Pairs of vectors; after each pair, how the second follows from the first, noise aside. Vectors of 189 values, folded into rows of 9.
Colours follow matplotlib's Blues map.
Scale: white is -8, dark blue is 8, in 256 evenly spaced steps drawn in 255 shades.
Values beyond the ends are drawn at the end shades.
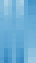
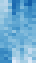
reversed, scaled up.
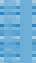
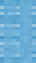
negated, shrunk.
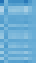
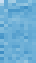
negated, partly zeroed.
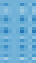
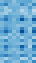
scaled up.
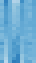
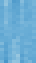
negated, shrunk.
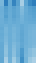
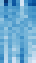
scaled up.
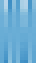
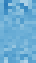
sign-scrambled.
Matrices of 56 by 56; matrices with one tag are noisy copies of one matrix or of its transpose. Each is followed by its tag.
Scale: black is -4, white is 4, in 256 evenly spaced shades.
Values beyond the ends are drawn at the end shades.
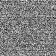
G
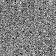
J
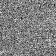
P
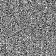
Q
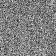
P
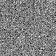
J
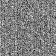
G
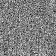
P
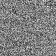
Q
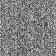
G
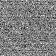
G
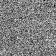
P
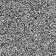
J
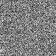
J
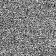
P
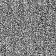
Q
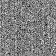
G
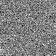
J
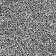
J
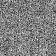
P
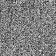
J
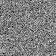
J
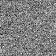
J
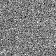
P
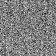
Q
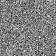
J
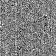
G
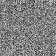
J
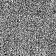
P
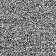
Q
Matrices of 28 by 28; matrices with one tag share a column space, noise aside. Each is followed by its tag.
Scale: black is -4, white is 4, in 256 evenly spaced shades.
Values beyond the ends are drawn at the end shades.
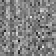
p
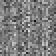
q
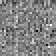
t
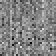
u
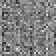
q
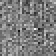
t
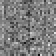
u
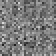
u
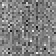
q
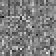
p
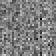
u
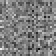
p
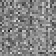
q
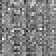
t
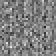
p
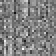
p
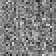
u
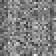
u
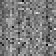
u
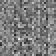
u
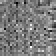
t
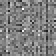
q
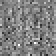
u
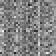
q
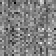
t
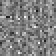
p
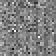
q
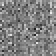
t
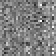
q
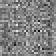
q
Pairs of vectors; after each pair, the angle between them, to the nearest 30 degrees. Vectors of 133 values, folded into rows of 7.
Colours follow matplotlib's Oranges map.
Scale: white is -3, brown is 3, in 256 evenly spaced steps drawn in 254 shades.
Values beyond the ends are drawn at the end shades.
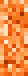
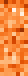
120 degrees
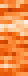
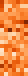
120 degrees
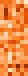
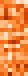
30 degrees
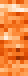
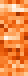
30 degrees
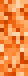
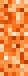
30 degrees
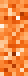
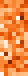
60 degrees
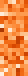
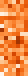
30 degrees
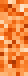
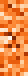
60 degrees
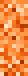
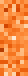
150 degrees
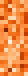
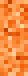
60 degrees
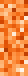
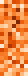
90 degrees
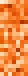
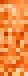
150 degrees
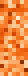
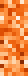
30 degrees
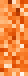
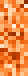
60 degrees
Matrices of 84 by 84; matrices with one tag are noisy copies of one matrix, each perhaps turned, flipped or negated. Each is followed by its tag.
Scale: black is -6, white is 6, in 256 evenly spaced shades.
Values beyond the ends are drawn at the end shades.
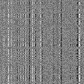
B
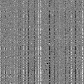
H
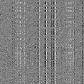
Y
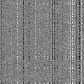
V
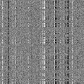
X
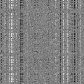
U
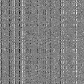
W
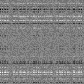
U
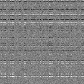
W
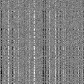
H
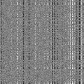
V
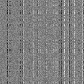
W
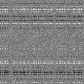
U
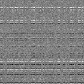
W
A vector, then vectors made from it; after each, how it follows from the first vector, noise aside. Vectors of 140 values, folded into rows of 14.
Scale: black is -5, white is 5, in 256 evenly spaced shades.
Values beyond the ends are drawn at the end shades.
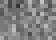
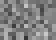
reversed, negated.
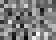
reversed, negated, scaled up.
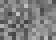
reversed, negated.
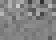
negated, partly zeroed.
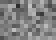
sign-scrambled.
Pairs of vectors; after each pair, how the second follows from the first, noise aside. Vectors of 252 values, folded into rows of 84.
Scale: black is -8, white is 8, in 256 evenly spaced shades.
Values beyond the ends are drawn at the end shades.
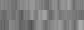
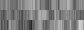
scaled up.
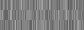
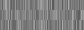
reversed.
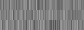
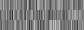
negated, scaled up.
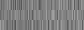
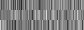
scaled up.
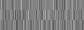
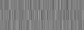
reversed, shrunk.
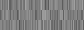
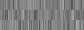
shuffled.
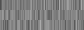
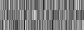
reversed, negated, scaled up.
